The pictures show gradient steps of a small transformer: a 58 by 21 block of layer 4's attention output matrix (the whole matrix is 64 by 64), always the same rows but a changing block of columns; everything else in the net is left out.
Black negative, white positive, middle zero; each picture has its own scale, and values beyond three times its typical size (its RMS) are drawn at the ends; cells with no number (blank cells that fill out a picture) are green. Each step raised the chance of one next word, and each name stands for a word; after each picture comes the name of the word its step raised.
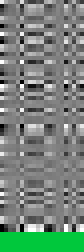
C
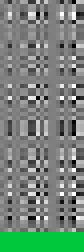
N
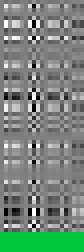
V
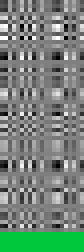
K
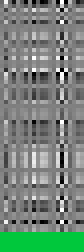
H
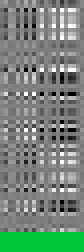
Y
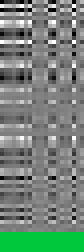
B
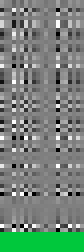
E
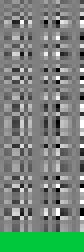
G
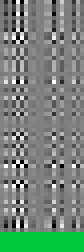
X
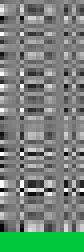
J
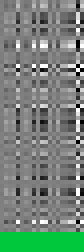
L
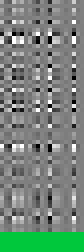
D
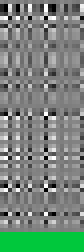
J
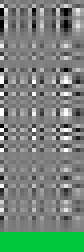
Y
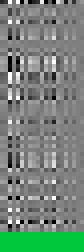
H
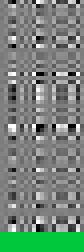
C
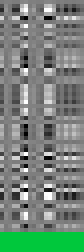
J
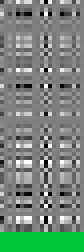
N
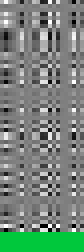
E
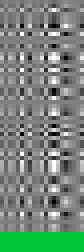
K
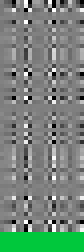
H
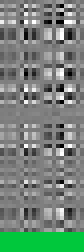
B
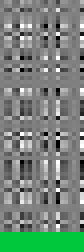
K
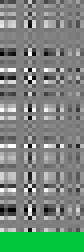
G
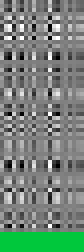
K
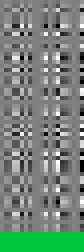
K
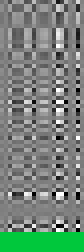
E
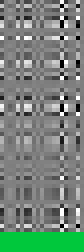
V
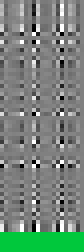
X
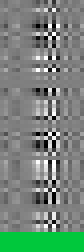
K
